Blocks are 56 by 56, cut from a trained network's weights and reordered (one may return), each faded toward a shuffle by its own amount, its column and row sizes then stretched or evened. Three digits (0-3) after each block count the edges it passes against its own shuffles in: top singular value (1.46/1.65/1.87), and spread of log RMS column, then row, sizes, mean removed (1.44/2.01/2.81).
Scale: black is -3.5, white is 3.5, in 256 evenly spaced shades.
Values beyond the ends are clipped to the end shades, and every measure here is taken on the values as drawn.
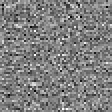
1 1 1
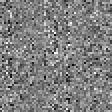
0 2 0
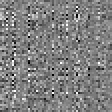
3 3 1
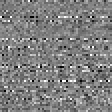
2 0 3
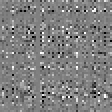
0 3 3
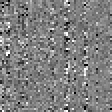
2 3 0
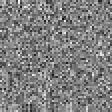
2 1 0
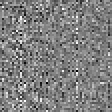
3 3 0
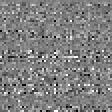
0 1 3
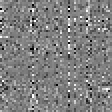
2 3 2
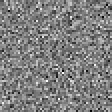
1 1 0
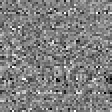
2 1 2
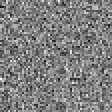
2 0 0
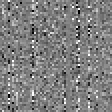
0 3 0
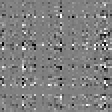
1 3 3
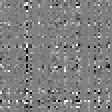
2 3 2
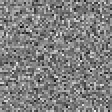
0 0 0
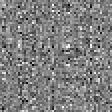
3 2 1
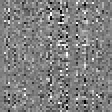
1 3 1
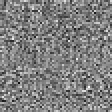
3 0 1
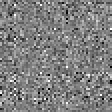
1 2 2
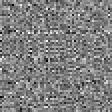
3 1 2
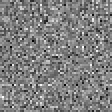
1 1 1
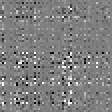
1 3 3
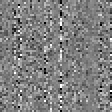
1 3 0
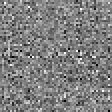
2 2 1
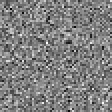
2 1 0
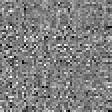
2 2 2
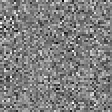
2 2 0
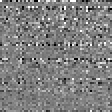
1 1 3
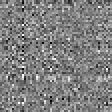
3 2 1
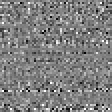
1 1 3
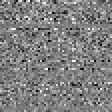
0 0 3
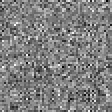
3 1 2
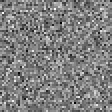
0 0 0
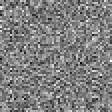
3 1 0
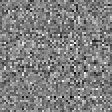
3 1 2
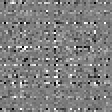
0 2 3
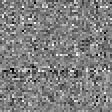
1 1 2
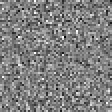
1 1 1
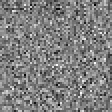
1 1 0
